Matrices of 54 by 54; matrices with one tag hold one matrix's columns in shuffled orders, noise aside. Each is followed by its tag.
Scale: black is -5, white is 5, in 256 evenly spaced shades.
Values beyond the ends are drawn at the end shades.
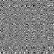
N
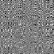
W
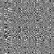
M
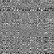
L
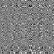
N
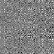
M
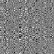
M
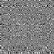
N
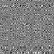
N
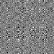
M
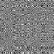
N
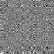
N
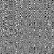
W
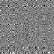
N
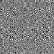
M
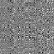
M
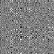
M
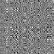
M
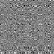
N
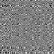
N
